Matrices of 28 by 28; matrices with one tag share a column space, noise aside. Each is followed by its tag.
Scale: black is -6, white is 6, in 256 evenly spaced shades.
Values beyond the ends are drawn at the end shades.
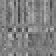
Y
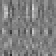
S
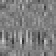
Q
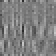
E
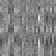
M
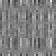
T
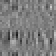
Q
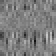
Q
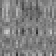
S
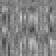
M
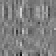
S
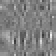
Q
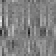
E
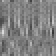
E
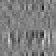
Q
